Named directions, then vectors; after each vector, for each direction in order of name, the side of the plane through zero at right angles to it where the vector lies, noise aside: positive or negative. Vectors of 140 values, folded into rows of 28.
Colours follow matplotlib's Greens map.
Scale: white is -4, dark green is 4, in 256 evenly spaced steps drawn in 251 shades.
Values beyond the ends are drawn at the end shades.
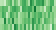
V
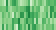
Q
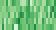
positive, negative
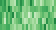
negative, negative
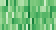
positive, positive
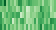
negative, negative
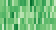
negative, positive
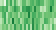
positive, positive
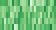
positive, negative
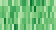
negative, positive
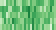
positive, positive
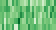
positive, negative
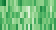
negative, negative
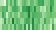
positive, positive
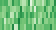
positive, negative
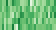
positive, negative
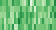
positive, negative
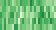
negative, positive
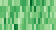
negative, positive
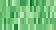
negative, positive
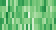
negative, negative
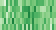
positive, positive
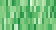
positive, negative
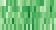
positive, positive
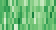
positive, negative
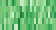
positive, negative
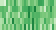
positive, positive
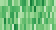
negative, positive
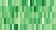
negative, positive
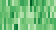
negative, positive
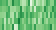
positive, negative
